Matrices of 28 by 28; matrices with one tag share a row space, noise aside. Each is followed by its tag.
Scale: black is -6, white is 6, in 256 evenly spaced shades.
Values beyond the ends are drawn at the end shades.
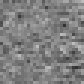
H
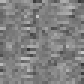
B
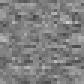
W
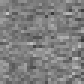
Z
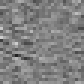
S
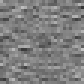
S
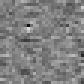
B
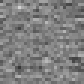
H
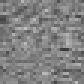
W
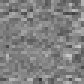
Z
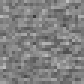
W
